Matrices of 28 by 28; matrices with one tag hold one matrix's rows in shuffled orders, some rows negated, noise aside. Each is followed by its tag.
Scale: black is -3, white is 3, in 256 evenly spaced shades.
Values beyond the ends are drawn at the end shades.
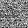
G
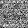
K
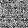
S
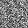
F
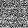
S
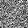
F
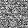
G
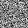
F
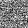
S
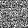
S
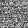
G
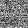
G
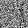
F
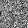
F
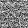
G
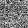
G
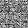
G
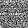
K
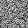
F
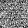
S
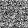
G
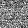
S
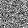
F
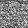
G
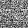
S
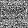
K
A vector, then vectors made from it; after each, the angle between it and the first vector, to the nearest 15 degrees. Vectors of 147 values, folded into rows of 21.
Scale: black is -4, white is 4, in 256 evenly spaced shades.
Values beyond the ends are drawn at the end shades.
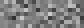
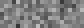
120 degrees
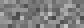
45 degrees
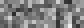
105 degrees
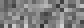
105 degrees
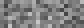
120 degrees
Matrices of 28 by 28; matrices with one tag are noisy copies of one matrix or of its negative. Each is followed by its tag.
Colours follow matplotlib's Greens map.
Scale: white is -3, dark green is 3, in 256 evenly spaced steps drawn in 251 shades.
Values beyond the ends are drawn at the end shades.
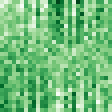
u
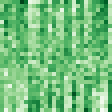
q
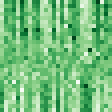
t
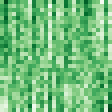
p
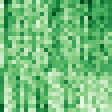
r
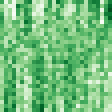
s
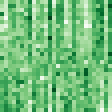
p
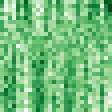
s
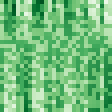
s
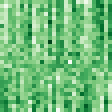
p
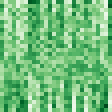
q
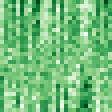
t
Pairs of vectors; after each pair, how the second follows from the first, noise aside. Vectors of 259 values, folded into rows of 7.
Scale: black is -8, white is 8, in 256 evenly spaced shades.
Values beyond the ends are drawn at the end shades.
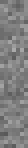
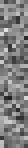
wrapped around, scaled up.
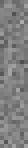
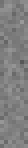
shrunk.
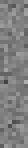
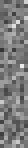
reversed, negated, scaled up.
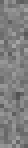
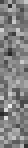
reversed, scaled up.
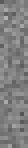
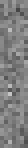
wrapped around.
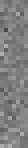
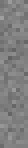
wrapped around, negated, shrunk.
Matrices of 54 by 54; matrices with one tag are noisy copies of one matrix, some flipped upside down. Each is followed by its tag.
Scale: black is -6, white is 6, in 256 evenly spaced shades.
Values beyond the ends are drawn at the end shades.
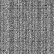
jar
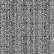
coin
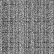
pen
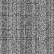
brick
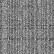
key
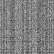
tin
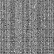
tin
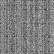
coin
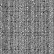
pen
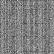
coin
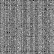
coin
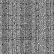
brick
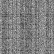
brick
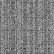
coin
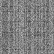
pen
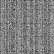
coin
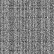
jar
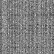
key
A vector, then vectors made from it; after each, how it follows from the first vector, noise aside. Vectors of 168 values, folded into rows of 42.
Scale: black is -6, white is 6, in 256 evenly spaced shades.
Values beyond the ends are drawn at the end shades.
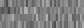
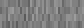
wrapped around, negated, shrunk.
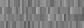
reversed, shrunk.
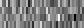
reversed, scaled up.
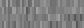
reversed, shrunk.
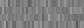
reversed, shrunk.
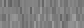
wrapped around, negated, shrunk.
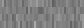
wrapped around, negated, shrunk.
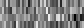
reversed, scaled up.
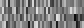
reversed, scaled up.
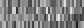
reversed, scaled up.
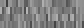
sign-scrambled.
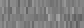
reversed, shrunk.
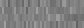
reversed, shrunk.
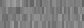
wrapped around, negated, shrunk.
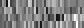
reversed, negated, scaled up.
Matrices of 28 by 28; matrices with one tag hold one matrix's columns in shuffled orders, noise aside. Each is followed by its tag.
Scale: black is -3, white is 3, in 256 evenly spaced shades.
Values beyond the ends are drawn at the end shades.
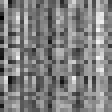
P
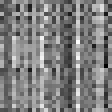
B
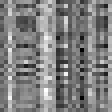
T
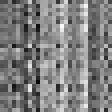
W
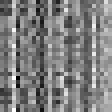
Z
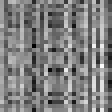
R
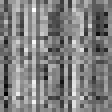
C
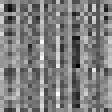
B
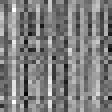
C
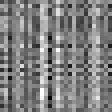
T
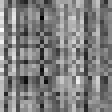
P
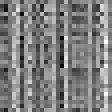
B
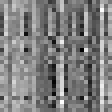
C
